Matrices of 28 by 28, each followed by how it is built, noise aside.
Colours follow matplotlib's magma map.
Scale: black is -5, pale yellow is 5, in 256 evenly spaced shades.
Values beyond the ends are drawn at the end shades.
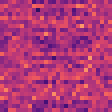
blocks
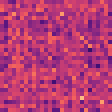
blocks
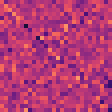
diagonal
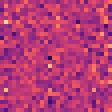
uneven columns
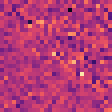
upper triangular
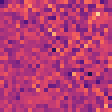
upper triangular
